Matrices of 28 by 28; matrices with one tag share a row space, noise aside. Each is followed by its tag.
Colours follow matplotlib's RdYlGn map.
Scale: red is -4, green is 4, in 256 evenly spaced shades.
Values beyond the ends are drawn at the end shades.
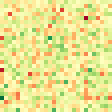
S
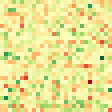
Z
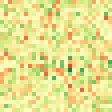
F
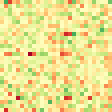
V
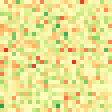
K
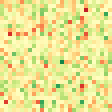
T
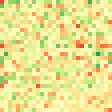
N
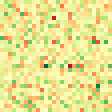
F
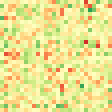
S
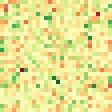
S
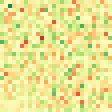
F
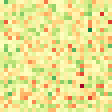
Z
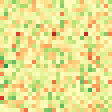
S
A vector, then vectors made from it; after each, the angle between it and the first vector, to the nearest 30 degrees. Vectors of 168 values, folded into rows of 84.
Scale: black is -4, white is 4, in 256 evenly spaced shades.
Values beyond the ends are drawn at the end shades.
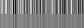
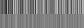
150 degrees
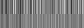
150 degrees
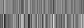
90 degrees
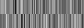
60 degrees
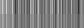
60 degrees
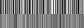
60 degrees
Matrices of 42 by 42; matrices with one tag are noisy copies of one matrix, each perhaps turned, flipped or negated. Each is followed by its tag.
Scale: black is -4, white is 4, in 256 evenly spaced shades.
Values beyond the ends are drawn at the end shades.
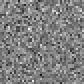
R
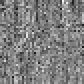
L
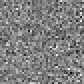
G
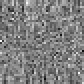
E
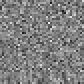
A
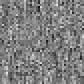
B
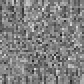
E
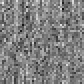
L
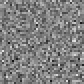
R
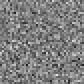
R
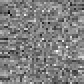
E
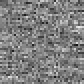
B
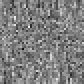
E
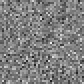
A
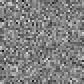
A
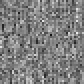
B
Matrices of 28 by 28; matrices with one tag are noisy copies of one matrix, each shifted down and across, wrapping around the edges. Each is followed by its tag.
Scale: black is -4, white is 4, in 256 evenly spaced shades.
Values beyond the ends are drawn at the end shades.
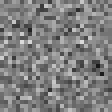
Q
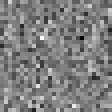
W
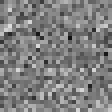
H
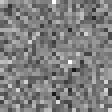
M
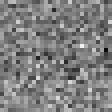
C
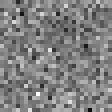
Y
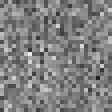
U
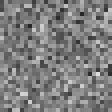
W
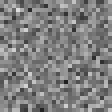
Q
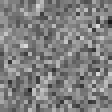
W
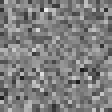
Q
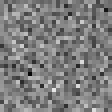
M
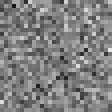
M
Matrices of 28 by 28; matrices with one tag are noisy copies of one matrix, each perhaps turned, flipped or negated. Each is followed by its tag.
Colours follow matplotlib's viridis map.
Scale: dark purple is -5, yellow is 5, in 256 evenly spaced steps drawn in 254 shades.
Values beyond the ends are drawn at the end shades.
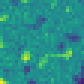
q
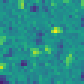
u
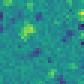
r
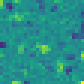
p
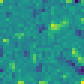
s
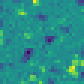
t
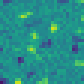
u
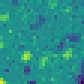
q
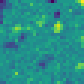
q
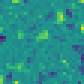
p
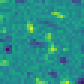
u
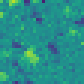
r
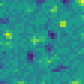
u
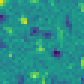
u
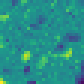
q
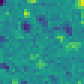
q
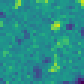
q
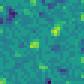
t
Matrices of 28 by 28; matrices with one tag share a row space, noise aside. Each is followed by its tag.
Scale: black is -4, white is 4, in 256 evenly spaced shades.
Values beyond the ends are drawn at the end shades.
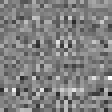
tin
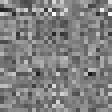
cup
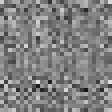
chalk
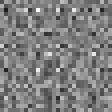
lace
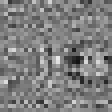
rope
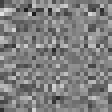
cup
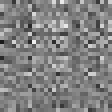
cup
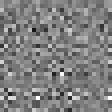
chalk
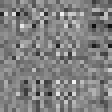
tin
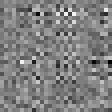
tin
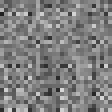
lace
